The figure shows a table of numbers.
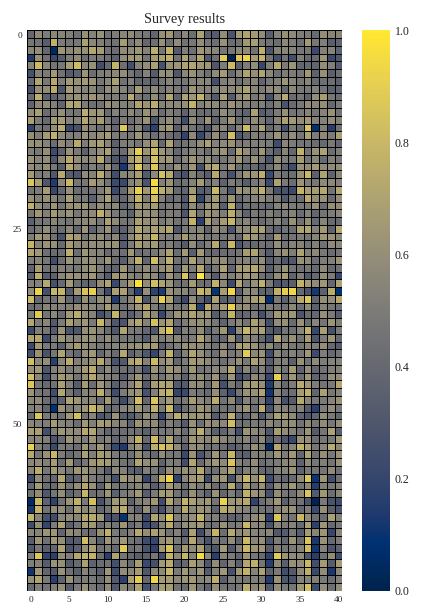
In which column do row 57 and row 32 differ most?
37
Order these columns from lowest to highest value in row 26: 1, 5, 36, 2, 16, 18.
36, 18, 2, 1, 5, 16
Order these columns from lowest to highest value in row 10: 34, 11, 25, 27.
27, 34, 11, 25
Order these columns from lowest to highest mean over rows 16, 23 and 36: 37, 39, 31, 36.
31, 37, 36, 39
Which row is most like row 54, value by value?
13
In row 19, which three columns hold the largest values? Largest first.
16, 0, 5
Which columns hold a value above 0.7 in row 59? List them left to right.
7, 28, 36
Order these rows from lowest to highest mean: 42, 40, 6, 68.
68, 6, 40, 42
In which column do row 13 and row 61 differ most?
20
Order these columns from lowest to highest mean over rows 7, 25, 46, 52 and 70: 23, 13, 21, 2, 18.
23, 2, 13, 21, 18
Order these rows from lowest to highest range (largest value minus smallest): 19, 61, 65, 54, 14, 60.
14, 54, 61, 65, 19, 60
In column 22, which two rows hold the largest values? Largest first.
31, 67
